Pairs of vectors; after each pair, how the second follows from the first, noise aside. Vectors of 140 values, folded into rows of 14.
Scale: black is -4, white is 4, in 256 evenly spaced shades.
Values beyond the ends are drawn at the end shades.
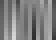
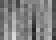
copied.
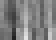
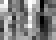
reversed, scaled up.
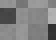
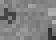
partly zeroed.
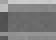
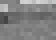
partly zeroed.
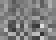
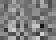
negated.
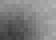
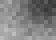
reversed.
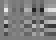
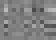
shrunk.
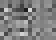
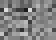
copied.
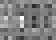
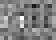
copied.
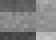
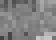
partly zeroed.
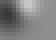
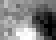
reversed, scaled up.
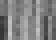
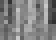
reversed.
